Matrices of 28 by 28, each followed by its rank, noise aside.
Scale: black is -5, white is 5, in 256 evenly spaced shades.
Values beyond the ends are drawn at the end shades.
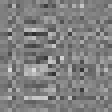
three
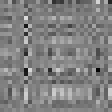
two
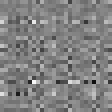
three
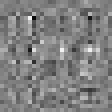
three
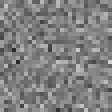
eight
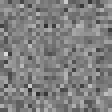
eight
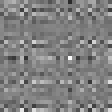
two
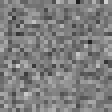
eight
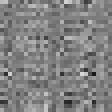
four
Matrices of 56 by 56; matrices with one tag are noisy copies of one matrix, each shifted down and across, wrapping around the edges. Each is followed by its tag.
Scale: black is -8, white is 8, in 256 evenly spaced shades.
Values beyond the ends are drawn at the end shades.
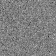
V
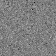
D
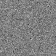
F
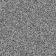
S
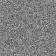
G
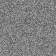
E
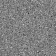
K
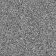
E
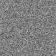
F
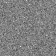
E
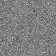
E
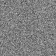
K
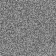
G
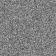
V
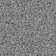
F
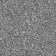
E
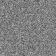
V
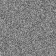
D
